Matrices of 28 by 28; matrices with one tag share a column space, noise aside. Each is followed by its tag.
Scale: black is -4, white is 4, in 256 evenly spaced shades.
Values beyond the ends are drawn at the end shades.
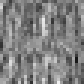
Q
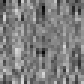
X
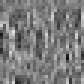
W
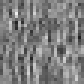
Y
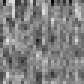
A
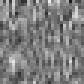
A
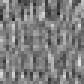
A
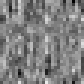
X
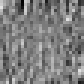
X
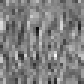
W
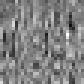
W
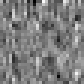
A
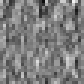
A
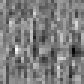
Y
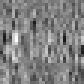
Y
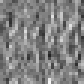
W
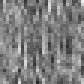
X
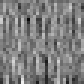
Q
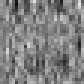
X
